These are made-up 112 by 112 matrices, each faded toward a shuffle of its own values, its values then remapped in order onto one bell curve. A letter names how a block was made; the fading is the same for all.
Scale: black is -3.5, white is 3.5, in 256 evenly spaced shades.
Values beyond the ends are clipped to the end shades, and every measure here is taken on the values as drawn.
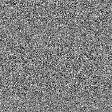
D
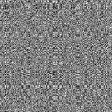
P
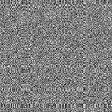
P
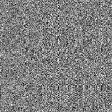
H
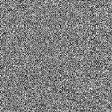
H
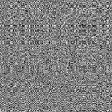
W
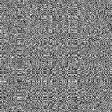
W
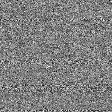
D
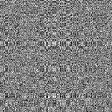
P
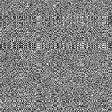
W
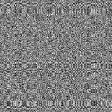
P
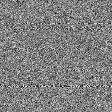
D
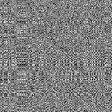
W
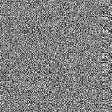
H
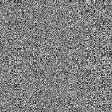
H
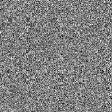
H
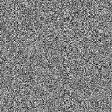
H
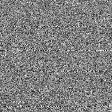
D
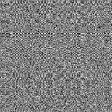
W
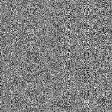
H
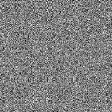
H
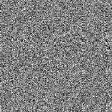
H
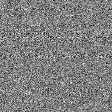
D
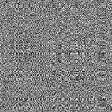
W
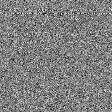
D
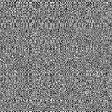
W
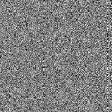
H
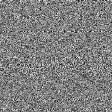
D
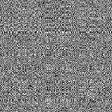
W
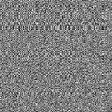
P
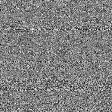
D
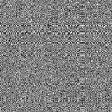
W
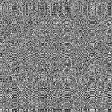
W
